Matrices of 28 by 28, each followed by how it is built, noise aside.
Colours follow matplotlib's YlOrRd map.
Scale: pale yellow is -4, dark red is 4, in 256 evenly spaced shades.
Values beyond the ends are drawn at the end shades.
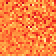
upper triangular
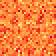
repeating columns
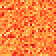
repeating rows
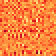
low rank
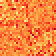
block diagonal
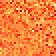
upper triangular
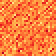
Hankel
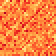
Hankel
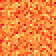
repeating rows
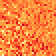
lower triangular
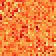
block diagonal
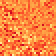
lower triangular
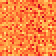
repeating rows
